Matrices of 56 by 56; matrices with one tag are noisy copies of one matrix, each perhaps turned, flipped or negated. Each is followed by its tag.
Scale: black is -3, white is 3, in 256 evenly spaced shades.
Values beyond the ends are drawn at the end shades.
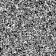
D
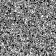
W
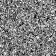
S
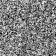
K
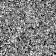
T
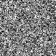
S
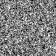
D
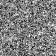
W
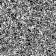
T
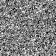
W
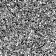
K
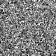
K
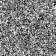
T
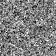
T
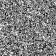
W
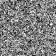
S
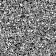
W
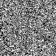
W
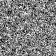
D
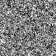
D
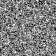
D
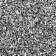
K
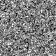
D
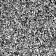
K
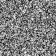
W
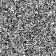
D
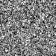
T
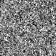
S
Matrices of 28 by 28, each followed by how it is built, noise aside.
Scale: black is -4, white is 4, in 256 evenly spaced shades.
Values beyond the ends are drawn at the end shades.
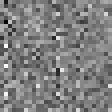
uneven columns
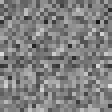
repeating columns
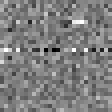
uneven rows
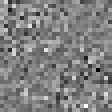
block diagonal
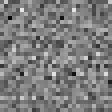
repeating columns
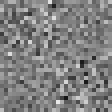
block diagonal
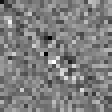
banded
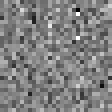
uneven columns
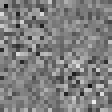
block diagonal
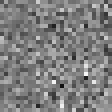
uneven columns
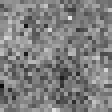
smooth
